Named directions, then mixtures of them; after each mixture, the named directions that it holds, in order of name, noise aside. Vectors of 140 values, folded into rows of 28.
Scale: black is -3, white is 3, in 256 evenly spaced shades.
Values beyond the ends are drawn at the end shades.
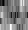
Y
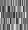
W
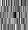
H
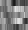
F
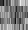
F, W, Y.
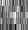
H, Y.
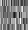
F, H, W.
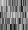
W, Y.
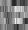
F.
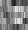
F.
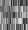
F, H, W.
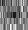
H, W, Y.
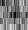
H, Y.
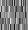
H, W.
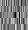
H.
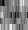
Y.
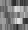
F.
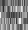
F, W, Y.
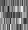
F, W, Y.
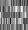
F, W.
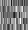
F, H, W.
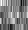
H, Y.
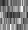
F, W, Y.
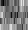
Y.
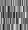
W.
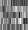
F, H, W.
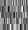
W.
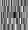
H, W.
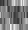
F, W, Y.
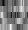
F, Y.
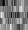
F, Y.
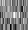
H, W, Y.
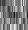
W, Y.
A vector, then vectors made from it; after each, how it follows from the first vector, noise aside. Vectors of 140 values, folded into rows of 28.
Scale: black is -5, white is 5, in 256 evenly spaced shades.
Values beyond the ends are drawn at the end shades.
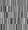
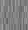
wrapped around, negated, shrunk.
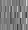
reversed, negated, partly zeroed.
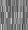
negated.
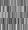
sign-scrambled.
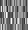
negated, scaled up.
